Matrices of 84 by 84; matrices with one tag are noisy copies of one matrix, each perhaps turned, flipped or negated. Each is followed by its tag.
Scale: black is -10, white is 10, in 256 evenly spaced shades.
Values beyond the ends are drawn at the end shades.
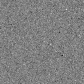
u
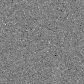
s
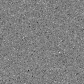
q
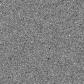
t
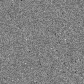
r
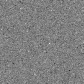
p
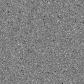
r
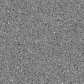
r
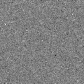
s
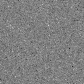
t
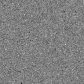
r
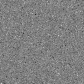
t
